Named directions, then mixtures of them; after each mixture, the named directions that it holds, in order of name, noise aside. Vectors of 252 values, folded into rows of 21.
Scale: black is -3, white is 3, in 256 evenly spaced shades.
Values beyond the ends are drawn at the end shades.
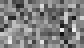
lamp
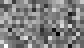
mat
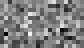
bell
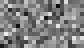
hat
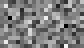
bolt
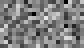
bell, bolt, lamp.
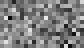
bolt, lamp, mat.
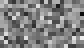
bolt, hat.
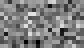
bell.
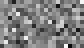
bolt, hat, mat.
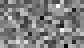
bell, bolt, hat.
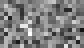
bell, bolt, lamp.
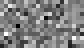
hat.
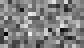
bell.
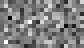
bolt.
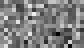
bell, lamp, mat.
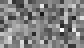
lamp.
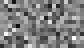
hat, mat.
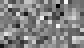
hat.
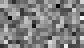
bolt, hat.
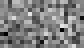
bell, lamp.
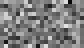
bell, bolt, mat.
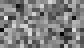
bell, lamp.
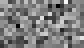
bell, hat.
